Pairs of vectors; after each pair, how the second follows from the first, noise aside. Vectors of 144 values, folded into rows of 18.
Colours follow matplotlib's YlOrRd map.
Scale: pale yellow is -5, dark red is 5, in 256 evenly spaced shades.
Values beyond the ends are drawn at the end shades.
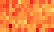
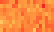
reversed, shrunk.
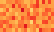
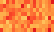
shuffled.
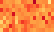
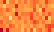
shuffled.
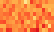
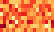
wrapped around, scaled up.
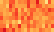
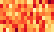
reversed, scaled up.
